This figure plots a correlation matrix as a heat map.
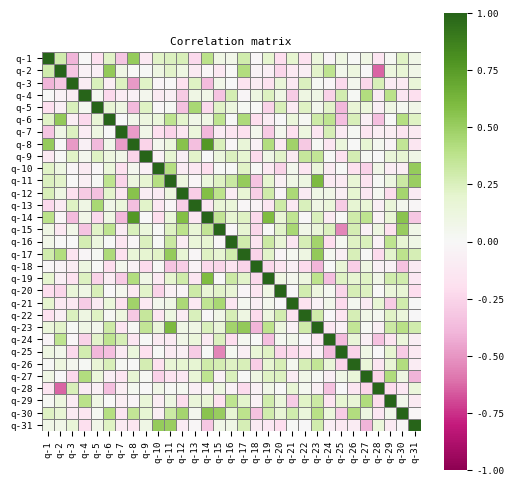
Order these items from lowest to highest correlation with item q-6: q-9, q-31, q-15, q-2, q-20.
q-20, q-9, q-31, q-15, q-2
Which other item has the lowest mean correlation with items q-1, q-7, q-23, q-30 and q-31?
q-18
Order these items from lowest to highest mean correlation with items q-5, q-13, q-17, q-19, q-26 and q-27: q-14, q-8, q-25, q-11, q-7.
q-25, q-7, q-8, q-11, q-14
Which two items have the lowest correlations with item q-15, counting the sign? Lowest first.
q-25, q-4
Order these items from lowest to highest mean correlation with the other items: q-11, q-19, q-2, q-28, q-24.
q-28, q-24, q-2, q-19, q-11
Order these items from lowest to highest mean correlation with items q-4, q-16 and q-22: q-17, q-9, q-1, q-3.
q-1, q-3, q-17, q-9
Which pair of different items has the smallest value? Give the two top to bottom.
q-2, q-28
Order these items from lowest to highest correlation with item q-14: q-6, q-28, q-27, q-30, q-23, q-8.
q-28, q-6, q-23, q-27, q-30, q-8
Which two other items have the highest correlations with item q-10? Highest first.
q-31, q-11
